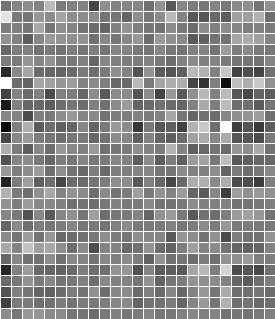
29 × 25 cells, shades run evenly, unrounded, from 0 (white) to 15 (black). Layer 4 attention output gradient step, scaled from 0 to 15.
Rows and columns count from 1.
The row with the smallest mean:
8
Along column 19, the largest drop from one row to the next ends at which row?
9
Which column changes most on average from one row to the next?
1
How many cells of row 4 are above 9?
3
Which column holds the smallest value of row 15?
21
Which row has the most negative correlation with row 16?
24
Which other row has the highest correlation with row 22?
6
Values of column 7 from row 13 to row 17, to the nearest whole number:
8 7 8 8 9
